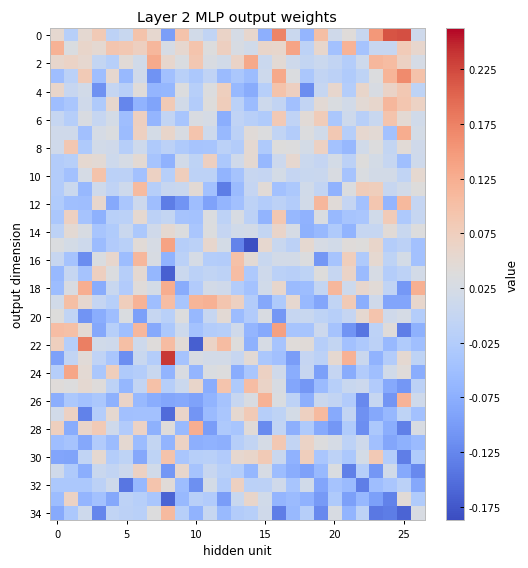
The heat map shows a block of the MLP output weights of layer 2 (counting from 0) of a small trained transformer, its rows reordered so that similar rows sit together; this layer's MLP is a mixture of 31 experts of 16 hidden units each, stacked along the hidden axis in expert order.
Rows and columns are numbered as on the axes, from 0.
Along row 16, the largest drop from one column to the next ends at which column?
19
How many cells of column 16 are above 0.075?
7
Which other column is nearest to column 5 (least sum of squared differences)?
17
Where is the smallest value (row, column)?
15, 14
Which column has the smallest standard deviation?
4
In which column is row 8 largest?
1
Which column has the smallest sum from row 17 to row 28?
22
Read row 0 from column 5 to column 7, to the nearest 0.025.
0 0.1 0.05
